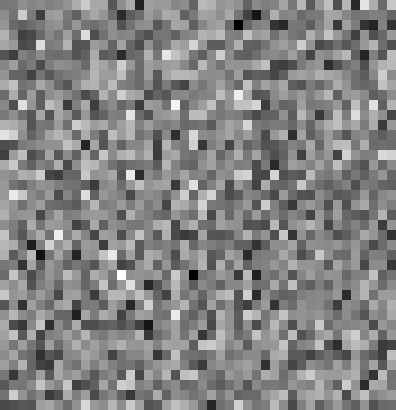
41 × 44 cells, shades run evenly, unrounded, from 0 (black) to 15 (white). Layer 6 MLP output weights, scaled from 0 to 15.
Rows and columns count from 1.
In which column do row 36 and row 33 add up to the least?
6
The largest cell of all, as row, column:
28, 14
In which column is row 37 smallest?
30
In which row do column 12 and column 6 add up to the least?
33
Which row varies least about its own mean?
22
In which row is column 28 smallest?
26
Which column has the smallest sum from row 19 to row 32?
29
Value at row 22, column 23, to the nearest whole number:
11
